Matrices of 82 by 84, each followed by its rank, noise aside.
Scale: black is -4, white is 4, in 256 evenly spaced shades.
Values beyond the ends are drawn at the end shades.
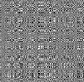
four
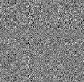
seven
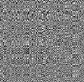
seven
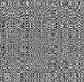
four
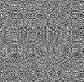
six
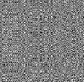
six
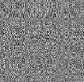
six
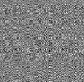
seven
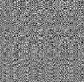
seven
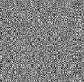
six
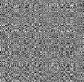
five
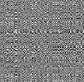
four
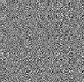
six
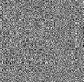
seven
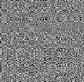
seven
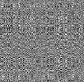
six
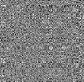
seven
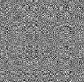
six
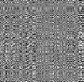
four
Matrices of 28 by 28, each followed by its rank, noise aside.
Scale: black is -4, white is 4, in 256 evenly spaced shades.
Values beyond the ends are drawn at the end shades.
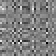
two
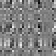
two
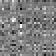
three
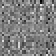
four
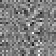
four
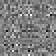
four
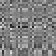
two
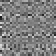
three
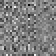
four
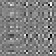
two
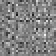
four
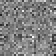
six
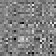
four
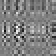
two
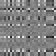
one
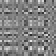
two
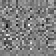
four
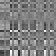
one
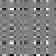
one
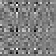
two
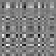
one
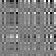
one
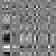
two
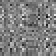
four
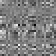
three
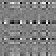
one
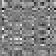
three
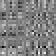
three
